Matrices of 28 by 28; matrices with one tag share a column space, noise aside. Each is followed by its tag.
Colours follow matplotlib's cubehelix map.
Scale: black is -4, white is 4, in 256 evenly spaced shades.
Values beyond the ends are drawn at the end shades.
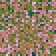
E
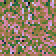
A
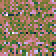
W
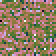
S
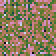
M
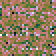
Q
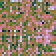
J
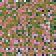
S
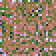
S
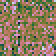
J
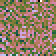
S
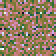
Q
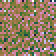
S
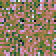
E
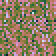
E
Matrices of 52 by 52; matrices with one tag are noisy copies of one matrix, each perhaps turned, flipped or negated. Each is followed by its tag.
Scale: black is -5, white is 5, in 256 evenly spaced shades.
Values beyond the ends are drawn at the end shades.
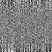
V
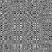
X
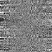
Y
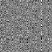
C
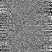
V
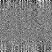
V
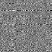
C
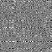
C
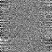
V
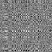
X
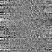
Y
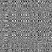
X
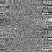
Y
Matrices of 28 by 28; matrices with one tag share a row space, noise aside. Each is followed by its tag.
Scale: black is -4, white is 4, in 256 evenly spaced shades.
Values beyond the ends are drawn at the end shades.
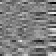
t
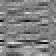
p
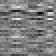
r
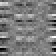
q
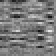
r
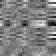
t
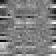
q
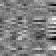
t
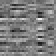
r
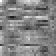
p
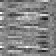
p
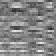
r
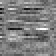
p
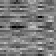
r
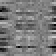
q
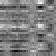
r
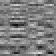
r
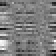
q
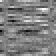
p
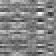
r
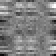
q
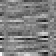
p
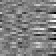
t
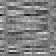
p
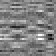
r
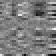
t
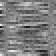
p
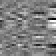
t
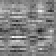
r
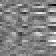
t
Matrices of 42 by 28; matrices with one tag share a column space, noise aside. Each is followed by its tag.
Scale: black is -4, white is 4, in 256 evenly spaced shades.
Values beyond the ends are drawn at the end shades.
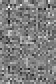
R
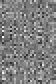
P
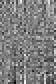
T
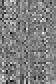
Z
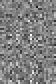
P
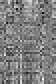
T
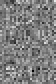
R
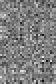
P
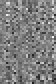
Z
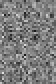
P
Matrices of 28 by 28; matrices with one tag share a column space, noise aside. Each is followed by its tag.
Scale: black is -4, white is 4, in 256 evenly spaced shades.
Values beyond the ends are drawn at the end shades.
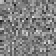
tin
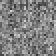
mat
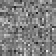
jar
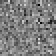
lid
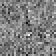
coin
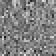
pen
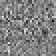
tin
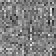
coin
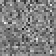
lid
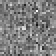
mat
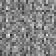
mat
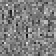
coin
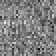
coin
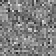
lid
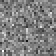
jar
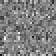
pen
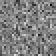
mat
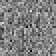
jar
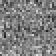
mat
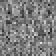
coin
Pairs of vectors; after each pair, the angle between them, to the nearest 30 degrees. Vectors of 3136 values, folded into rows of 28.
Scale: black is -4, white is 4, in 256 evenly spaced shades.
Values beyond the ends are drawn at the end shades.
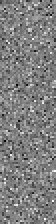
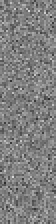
120 degrees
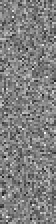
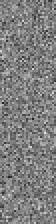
30 degrees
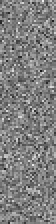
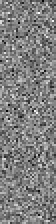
150 degrees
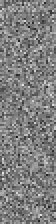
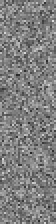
30 degrees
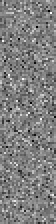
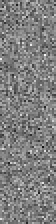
90 degrees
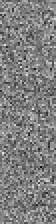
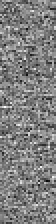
150 degrees
